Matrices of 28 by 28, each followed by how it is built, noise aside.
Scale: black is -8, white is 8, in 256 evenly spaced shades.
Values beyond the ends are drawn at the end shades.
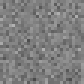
repeating columns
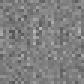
low rank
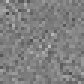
block diagonal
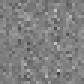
uneven columns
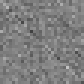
diagonal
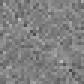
diagonal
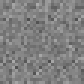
repeating columns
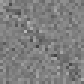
banded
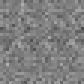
repeating columns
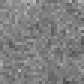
smooth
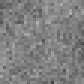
smooth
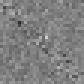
banded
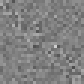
banded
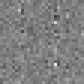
uneven columns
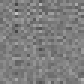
low rank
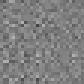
low rank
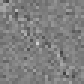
banded
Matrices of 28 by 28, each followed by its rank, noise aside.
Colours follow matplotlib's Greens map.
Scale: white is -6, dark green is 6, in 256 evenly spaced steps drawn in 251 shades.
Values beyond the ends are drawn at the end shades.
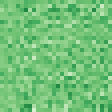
six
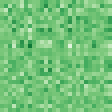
three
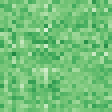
six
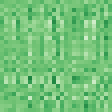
two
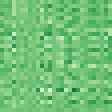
three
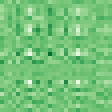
two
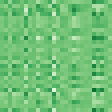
two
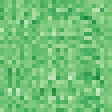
four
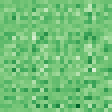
three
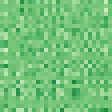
three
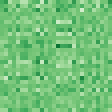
three
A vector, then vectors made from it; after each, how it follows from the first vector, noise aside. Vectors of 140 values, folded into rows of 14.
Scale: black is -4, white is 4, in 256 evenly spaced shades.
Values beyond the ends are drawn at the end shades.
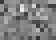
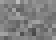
reversed, negated, shrunk.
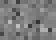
reversed, partly zeroed.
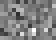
reversed.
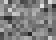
wrapped around.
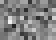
wrapped around.
